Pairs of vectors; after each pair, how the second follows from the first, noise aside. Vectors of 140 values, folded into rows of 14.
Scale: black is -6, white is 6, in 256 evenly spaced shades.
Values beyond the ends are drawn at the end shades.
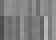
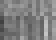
copied.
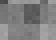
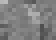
negated, partly zeroed.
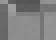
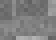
reversed, negated, partly zeroed.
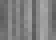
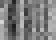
reversed, negated, scaled up.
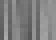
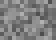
shuffled.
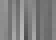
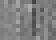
reversed, negated, partly zeroed.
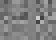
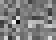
reversed, negated, scaled up.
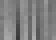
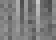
reversed, negated.
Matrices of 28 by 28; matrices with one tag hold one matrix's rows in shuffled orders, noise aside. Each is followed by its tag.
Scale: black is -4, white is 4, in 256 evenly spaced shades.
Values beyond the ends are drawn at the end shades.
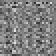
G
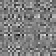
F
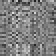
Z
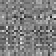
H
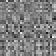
H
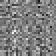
G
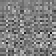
H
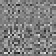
F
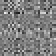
F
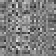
Z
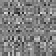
F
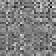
H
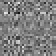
F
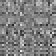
H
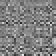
H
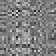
Z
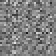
G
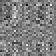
G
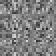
G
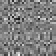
F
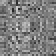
Z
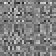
F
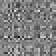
F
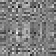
Z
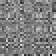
H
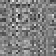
Z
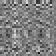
G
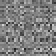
H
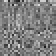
F
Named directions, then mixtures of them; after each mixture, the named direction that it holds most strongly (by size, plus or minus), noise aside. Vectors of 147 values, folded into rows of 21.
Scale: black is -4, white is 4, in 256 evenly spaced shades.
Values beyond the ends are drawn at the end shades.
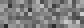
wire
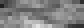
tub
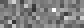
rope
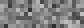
wire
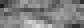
tub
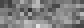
tub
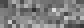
rope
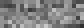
tub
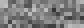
rope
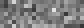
rope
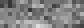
tub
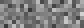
wire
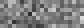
rope
